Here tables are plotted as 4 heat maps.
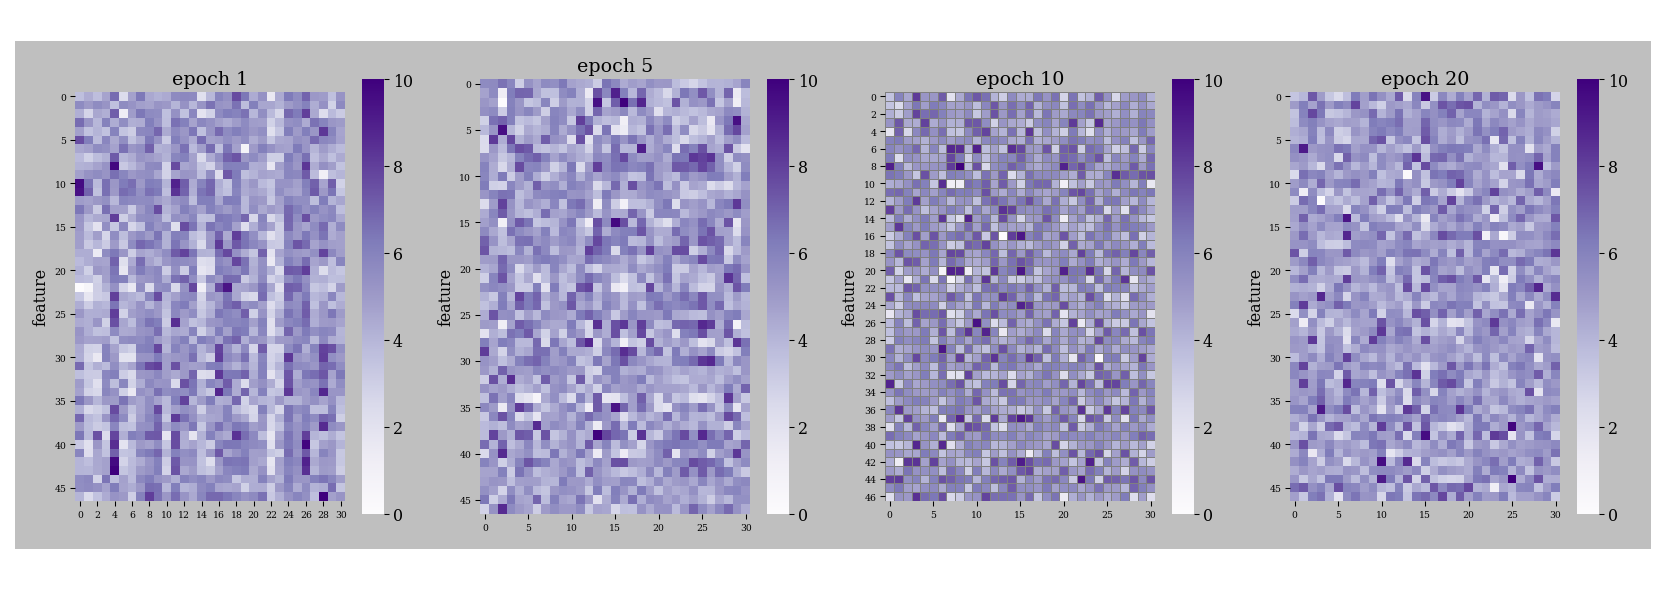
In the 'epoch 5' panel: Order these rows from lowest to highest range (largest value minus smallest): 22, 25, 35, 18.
25, 18, 22, 35
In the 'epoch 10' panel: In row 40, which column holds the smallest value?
7
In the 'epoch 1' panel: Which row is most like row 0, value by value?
19
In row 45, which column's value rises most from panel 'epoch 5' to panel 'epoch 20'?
1
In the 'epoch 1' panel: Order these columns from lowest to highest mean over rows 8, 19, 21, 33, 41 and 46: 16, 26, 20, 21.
20, 21, 16, 26
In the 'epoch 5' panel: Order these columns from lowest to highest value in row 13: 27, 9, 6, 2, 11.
9, 6, 27, 11, 2
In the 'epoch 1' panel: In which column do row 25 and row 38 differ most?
28
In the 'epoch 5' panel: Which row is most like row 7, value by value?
27
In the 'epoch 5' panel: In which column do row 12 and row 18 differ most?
23
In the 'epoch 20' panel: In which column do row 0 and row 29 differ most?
15
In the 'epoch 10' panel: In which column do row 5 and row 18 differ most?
28
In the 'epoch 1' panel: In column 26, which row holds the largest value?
40
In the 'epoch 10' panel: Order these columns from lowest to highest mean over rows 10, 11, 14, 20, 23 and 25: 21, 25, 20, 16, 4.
20, 25, 21, 4, 16
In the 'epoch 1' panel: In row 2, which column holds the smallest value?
5
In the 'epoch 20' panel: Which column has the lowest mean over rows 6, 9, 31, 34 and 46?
13
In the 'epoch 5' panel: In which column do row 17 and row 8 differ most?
24
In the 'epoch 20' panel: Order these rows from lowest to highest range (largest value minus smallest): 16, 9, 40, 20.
40, 20, 9, 16
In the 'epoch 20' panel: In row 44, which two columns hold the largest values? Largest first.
25, 10
